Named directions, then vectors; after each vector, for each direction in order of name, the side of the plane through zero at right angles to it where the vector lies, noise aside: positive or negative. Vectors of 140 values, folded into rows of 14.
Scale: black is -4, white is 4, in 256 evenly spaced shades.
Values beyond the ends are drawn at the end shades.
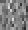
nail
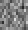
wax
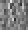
positive, negative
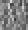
positive, negative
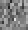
negative, positive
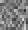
negative, negative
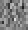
negative, positive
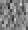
negative, positive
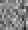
positive, positive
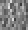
positive, negative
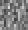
positive, negative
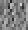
negative, positive
